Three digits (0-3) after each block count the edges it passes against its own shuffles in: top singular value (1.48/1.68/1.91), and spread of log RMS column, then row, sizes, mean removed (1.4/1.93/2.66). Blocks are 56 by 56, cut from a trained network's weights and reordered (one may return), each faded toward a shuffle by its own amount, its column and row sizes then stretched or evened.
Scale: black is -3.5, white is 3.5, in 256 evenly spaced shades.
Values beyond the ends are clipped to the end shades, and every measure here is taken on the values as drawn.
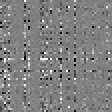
1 3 2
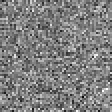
1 0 0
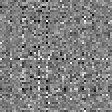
1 2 2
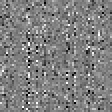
0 3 1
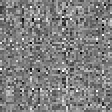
2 2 2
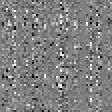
1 3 1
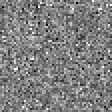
0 0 0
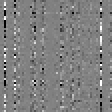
3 3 0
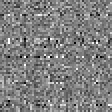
3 1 2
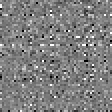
0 2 2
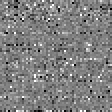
1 1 3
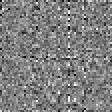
3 2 1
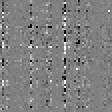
3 3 1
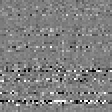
2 0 3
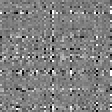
3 2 3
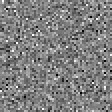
0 1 0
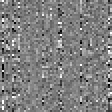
1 3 0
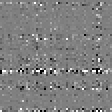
3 2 3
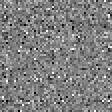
0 1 1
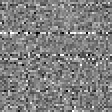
3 0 2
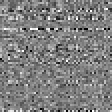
3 0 3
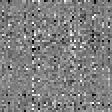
0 3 2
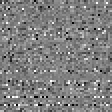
1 0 3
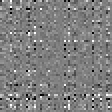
3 3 2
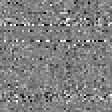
2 1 3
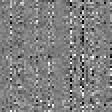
2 3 1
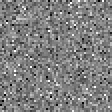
0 1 0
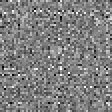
1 1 2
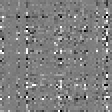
1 3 2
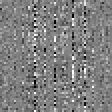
2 3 0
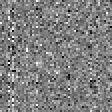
2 2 0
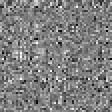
2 1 2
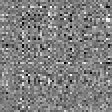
3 2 2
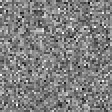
0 0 0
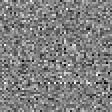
1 0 1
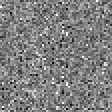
1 1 0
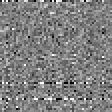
3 1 2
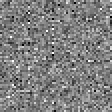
1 1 0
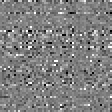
3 1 3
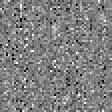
0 2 0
